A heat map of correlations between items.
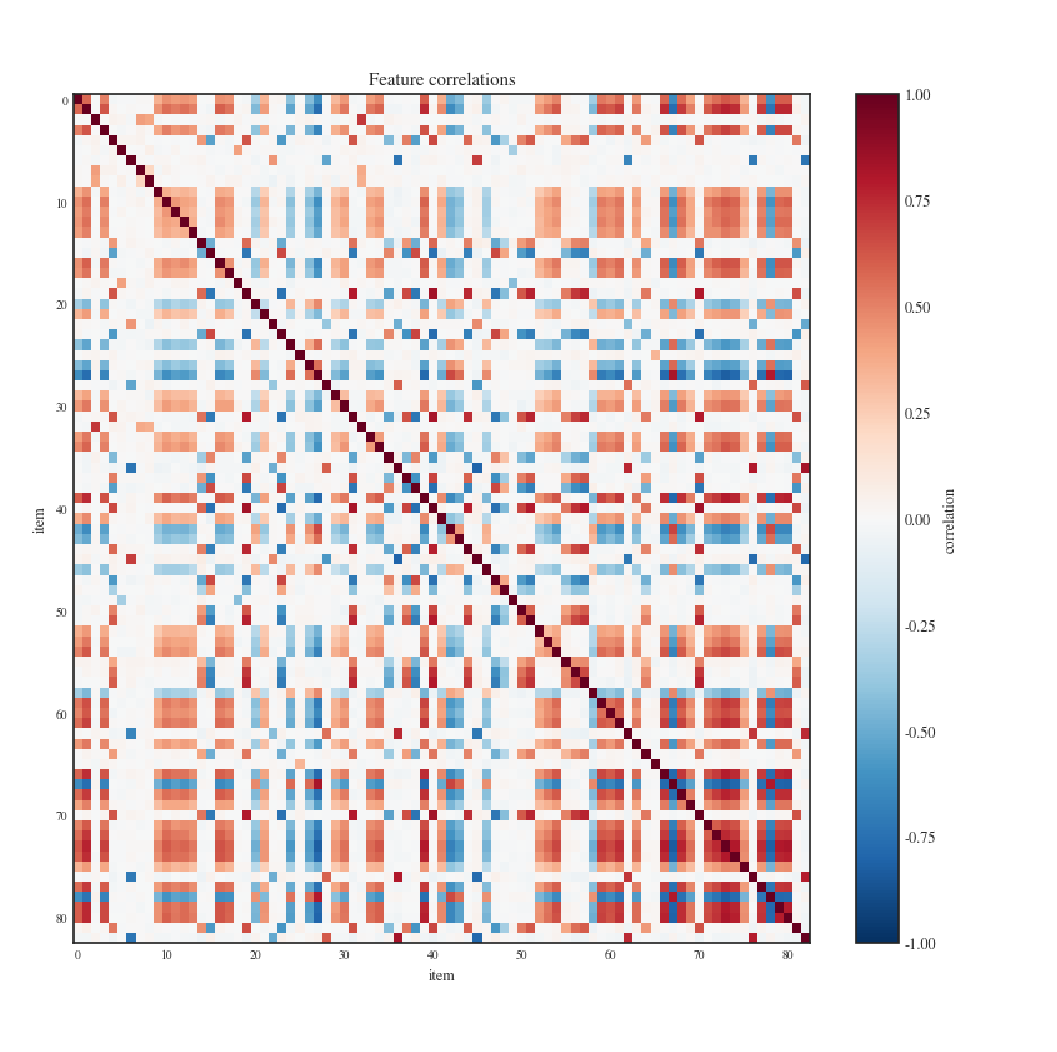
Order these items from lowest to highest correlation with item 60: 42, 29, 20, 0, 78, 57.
78, 42, 20, 57, 29, 0
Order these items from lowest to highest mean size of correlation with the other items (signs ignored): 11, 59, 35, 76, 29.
76, 35, 29, 11, 59
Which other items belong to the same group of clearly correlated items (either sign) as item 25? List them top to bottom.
65
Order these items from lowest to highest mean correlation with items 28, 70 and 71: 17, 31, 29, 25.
25, 29, 17, 31
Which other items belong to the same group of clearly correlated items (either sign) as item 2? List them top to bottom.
7, 8, 32
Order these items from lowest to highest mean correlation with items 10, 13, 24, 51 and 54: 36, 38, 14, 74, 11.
38, 36, 14, 11, 74
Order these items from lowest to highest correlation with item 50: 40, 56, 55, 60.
60, 55, 56, 40
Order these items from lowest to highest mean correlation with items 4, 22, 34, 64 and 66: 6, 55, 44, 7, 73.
7, 6, 55, 44, 73
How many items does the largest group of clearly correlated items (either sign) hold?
45
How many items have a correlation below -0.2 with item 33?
10
